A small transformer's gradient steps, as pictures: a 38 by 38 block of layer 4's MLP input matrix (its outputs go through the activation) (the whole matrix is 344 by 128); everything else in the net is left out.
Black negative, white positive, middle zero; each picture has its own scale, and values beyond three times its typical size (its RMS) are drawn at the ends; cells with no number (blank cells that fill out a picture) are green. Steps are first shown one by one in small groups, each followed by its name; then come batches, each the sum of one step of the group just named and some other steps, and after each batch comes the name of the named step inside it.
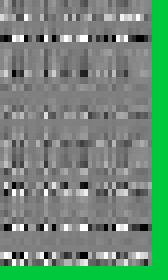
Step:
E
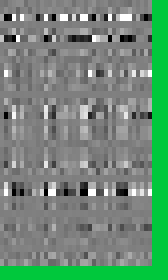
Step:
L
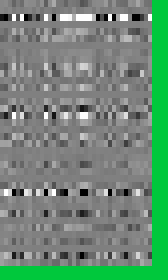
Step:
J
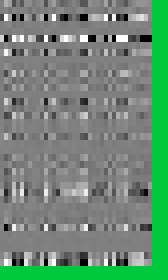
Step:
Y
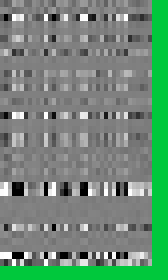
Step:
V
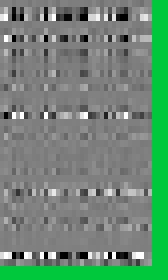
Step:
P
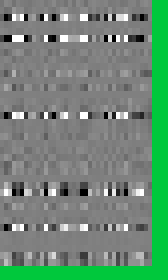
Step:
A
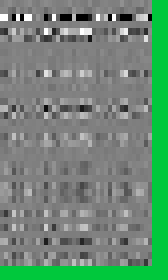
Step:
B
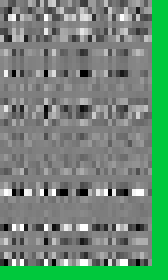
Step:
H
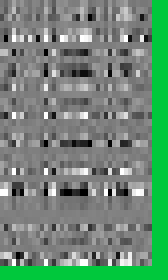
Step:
V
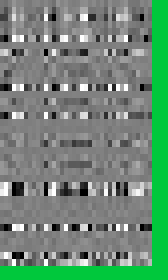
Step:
V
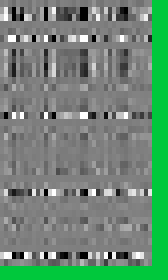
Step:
P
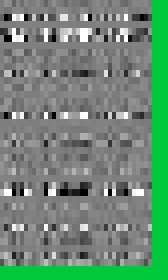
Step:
A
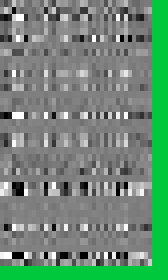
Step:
V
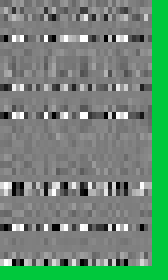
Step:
A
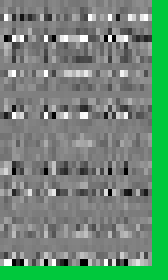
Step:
Y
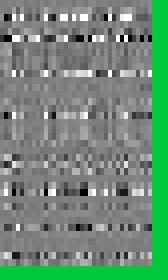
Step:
L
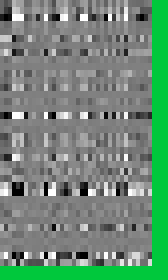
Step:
V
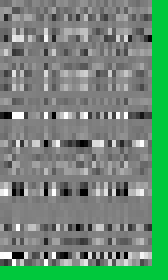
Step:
V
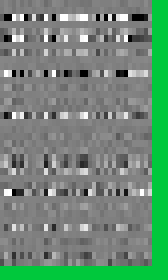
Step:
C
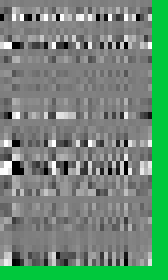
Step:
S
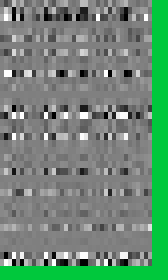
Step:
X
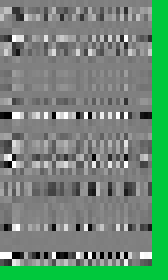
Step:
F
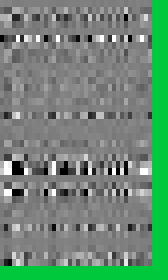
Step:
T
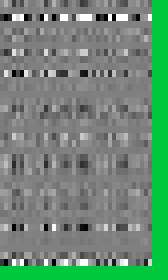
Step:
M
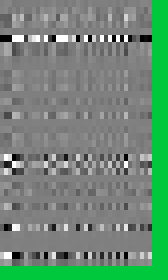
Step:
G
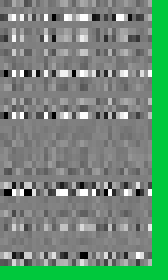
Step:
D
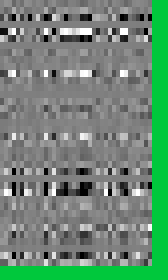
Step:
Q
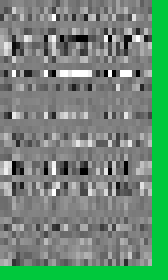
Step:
S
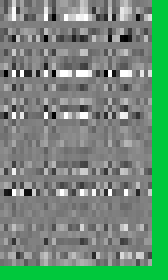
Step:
D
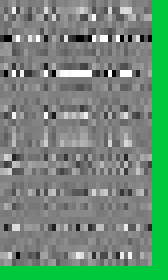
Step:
G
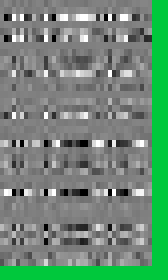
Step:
C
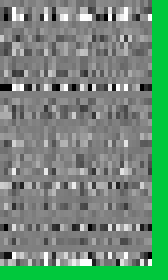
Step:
M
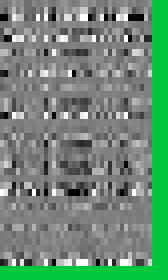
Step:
D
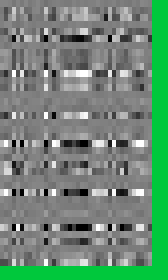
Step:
T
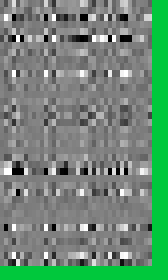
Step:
T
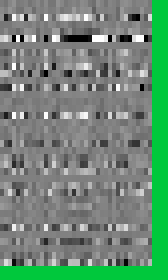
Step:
C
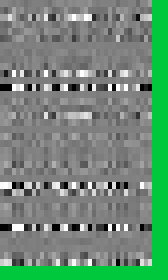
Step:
D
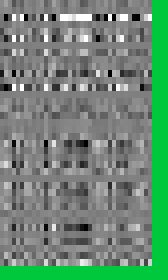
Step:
M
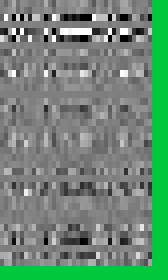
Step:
Q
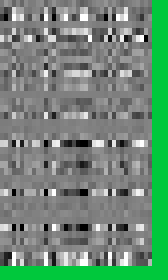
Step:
M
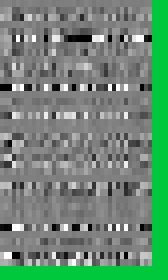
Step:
F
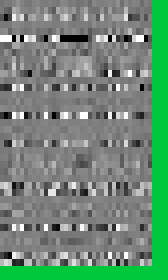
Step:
C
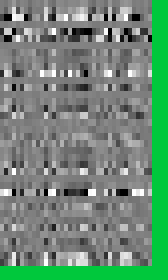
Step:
C
